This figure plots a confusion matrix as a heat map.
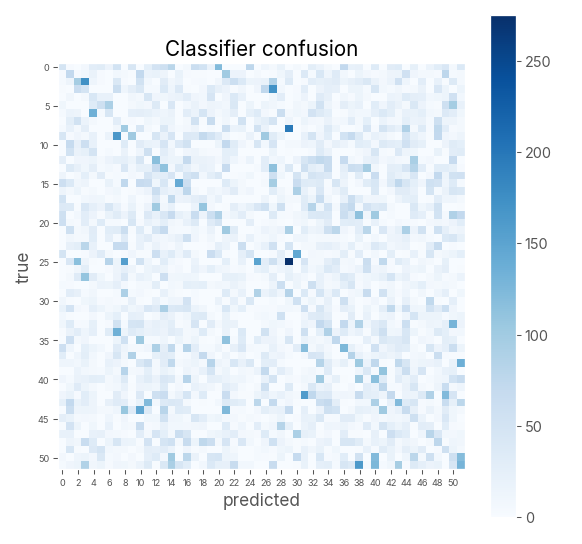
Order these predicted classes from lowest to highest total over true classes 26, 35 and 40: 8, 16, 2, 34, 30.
30, 2, 34, 16, 8
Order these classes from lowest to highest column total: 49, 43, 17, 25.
25, 17, 43, 49
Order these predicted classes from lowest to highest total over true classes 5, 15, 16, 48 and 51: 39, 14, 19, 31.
39, 31, 19, 14
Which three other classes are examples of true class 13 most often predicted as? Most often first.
27, 39, 45
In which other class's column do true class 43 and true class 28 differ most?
11
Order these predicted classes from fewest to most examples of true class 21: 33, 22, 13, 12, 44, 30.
30, 33, 22, 12, 13, 44
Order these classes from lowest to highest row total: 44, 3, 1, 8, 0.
1, 3, 8, 0, 44
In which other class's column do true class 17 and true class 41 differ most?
14
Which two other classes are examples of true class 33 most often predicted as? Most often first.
50, 38
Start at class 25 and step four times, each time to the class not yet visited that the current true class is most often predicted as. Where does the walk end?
10
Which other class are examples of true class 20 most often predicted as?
0
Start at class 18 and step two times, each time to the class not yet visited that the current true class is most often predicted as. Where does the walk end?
45
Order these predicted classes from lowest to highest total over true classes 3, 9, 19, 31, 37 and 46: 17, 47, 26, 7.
47, 17, 26, 7
